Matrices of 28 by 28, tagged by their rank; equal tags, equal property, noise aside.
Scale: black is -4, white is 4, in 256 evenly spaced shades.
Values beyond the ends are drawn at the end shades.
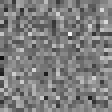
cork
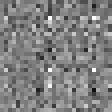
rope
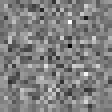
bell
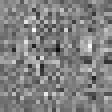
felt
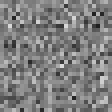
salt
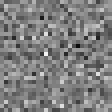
cork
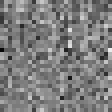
felt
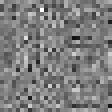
bell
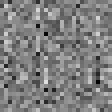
felt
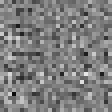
felt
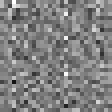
rope
